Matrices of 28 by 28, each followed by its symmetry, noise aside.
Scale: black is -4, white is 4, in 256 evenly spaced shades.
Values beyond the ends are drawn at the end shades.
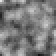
symmetric across the other diagonal.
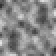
same after a half turn.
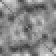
same after a half turn.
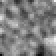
antisymmetric.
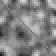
symmetric across the other diagonal.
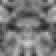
mirrored left to right.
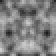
mirrored left to right.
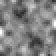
same after a half turn.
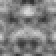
mirrored left to right.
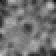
symmetric across the other diagonal.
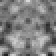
mirrored left to right.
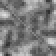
same after a half turn.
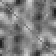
same after a half turn.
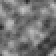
symmetric.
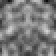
mirrored left to right.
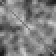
symmetric.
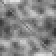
same after a half turn.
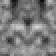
mirrored left to right.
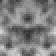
mirrored left to right.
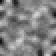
same after a half turn.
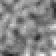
symmetric.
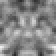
mirrored left to right.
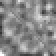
symmetric across the other diagonal.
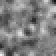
antisymmetric.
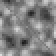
same after a half turn.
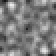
same after a half turn.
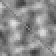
same after a half turn.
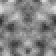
mirrored left to right.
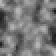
same after a half turn.
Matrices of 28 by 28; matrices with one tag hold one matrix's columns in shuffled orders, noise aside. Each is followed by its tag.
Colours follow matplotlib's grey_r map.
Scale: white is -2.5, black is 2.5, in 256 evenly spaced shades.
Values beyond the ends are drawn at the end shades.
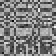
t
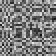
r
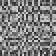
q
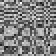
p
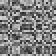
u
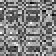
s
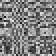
t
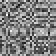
t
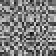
q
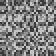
q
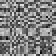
t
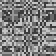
s
